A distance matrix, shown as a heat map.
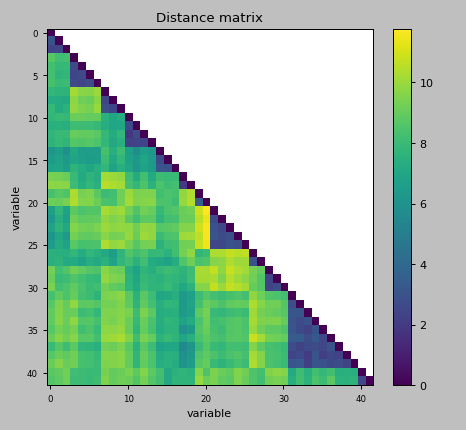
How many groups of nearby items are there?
12
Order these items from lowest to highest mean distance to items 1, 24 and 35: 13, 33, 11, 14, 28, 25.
25, 33, 14, 11, 13, 28
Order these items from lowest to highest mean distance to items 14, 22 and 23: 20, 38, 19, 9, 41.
38, 41, 9, 19, 20
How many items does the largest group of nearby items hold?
9
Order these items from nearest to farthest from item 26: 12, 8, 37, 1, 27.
27, 8, 1, 12, 37
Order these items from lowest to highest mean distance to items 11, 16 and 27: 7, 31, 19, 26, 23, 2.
26, 2, 7, 31, 19, 23
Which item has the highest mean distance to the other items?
20
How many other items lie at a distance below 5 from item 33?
8
